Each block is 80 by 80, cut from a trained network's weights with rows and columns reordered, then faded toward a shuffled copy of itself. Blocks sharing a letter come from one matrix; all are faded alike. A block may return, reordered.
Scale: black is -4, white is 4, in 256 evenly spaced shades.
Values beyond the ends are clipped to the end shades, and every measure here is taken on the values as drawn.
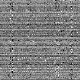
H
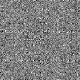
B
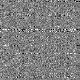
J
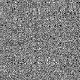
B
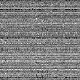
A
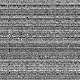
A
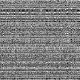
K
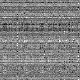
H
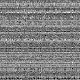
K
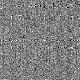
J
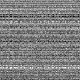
A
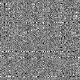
J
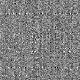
B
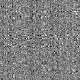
J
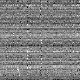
H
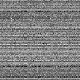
K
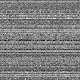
K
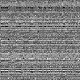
K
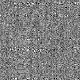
B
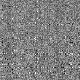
J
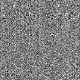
B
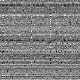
H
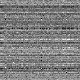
A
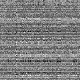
K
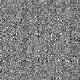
B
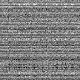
K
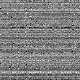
H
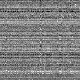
A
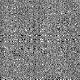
J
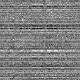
A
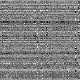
H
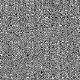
J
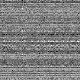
K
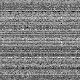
K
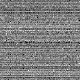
H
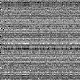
A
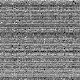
H
